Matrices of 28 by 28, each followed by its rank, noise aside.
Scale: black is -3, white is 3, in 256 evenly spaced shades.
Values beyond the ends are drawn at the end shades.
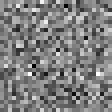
seven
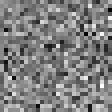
eight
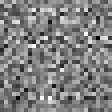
six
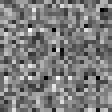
six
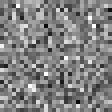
eight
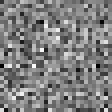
seven
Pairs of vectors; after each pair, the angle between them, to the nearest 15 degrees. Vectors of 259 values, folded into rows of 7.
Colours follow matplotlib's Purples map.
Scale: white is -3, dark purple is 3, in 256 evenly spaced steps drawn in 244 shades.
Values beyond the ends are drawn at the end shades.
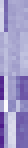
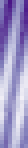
105 degrees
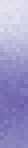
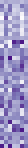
75 degrees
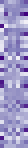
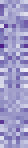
150 degrees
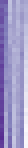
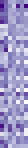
75 degrees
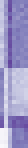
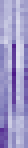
120 degrees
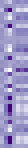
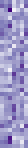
60 degrees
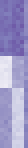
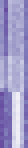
60 degrees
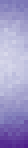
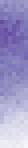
150 degrees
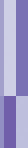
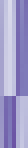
15 degrees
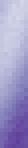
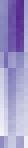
135 degrees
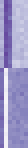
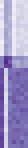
45 degrees
